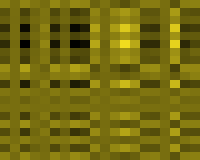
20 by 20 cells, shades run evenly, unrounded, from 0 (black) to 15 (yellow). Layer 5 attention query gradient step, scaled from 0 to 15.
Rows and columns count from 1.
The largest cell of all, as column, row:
13, 6
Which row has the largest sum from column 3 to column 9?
9
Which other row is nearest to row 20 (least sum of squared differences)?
1
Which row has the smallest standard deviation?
14
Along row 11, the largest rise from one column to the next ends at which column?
10
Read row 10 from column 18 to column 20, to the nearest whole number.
6 8 9
